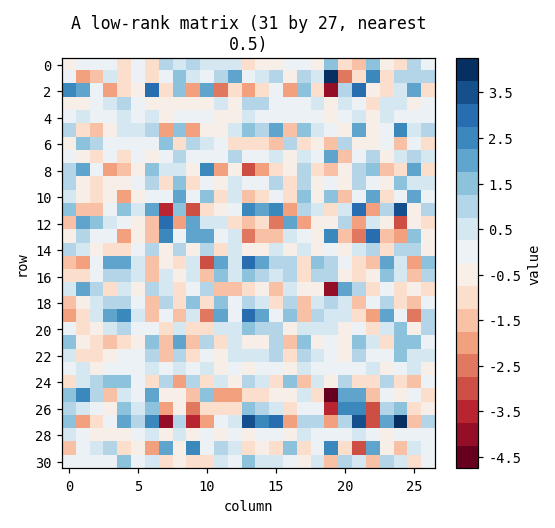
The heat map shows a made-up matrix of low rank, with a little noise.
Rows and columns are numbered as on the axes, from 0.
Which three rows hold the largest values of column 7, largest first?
12, 13, 29
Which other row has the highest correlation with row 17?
25
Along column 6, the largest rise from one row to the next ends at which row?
2
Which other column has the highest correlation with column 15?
24
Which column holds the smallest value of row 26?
19
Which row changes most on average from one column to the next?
27
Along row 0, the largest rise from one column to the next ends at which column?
22
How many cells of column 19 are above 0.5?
9
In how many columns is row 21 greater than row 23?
11
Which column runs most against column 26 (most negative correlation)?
1
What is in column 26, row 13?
-0.5
